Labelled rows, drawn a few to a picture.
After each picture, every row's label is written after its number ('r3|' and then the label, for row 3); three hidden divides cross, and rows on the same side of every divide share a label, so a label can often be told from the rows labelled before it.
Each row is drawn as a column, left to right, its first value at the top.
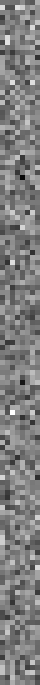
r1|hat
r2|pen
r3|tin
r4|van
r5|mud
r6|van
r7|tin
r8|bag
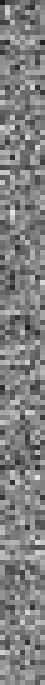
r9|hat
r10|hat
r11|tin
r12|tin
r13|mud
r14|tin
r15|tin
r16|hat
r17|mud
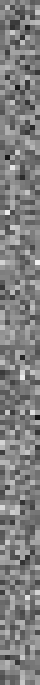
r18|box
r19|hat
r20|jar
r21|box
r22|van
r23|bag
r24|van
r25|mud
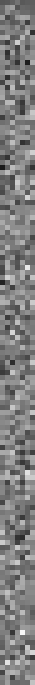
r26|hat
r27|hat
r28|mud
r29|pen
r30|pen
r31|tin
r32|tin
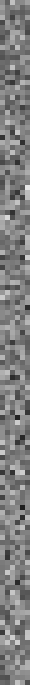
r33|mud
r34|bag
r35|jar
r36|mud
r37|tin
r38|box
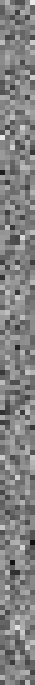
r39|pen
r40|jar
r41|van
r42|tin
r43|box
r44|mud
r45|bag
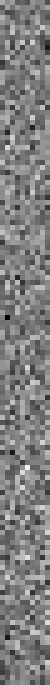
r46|pen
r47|bag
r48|box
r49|mud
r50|tin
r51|mud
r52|pen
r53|box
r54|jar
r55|hat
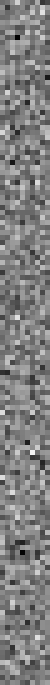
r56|hat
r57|box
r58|jar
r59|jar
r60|bag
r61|bag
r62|mud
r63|jar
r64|tin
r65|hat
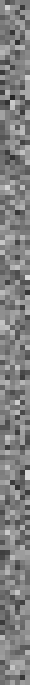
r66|bag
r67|jar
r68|hat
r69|mud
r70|box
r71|tin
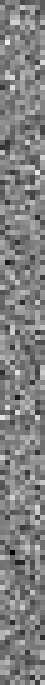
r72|box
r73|pen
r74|bag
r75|van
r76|van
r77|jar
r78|mud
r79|box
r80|bag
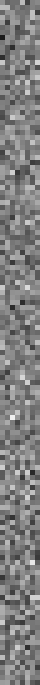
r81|jar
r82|hat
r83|pen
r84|van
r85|bag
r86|tin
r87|jar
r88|bag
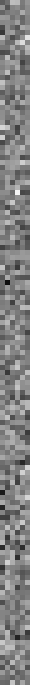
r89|tin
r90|box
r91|mud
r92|bag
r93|tin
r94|van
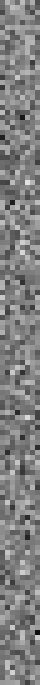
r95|mud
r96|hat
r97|van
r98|jar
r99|box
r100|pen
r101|pen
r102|mud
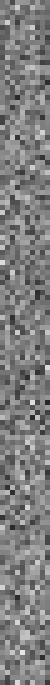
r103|box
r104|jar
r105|tin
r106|mud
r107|tin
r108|box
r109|mud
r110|box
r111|hat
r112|jar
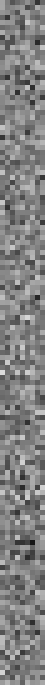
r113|mud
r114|hat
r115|jar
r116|van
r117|jar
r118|bag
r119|bag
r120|mud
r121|mud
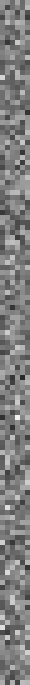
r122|van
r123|jar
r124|jar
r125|pen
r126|bag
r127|tin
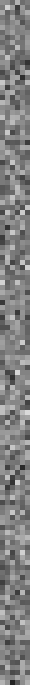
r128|van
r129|hat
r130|pen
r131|bag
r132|hat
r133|tin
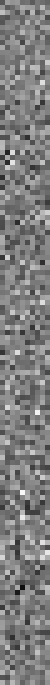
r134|hat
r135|bag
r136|tin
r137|bag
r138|mud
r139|van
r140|hat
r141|van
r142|tin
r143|hat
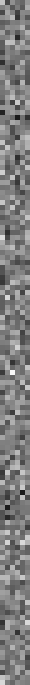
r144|box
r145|tin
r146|bag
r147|mud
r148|tin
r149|mud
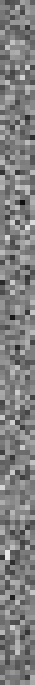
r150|pen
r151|hat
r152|van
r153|bag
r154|bag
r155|jar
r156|mud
